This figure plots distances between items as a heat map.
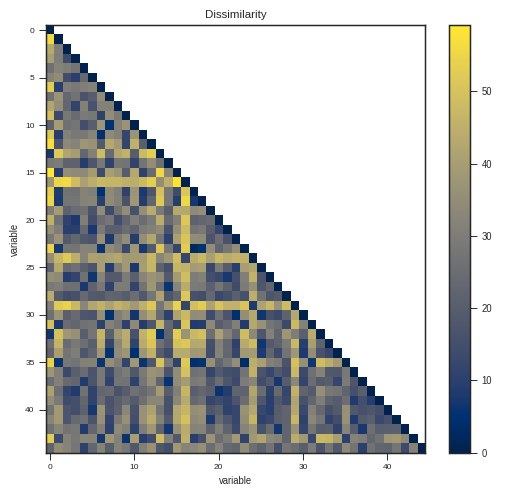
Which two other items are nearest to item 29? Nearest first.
24, 16
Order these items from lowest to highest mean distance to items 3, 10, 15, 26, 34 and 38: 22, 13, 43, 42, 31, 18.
22, 42, 31, 18, 43, 13
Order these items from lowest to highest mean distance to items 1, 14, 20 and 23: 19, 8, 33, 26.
26, 8, 19, 33
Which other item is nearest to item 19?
41
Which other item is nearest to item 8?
3
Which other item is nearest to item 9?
43
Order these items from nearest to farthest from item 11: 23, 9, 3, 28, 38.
23, 9, 28, 38, 3
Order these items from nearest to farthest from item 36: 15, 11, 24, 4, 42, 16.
42, 4, 11, 15, 24, 16
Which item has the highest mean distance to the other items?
16
